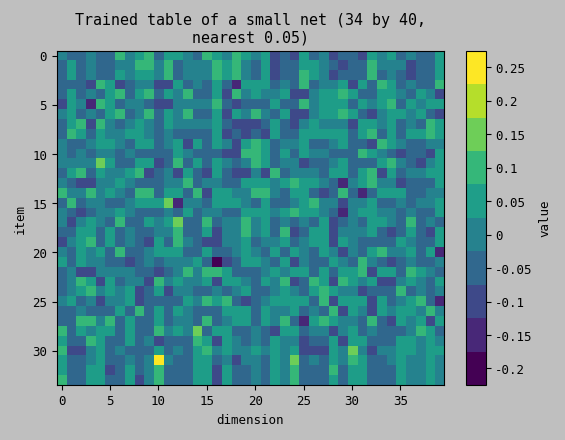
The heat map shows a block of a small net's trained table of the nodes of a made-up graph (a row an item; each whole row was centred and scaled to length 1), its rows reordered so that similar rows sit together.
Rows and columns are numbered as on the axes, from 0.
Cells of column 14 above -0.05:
19
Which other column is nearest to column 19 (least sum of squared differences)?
21
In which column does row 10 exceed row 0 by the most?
31
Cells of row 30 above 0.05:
3
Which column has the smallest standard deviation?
7
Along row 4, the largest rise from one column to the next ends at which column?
18
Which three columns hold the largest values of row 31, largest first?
10, 24, 30
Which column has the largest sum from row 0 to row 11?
16
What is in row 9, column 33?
0.1
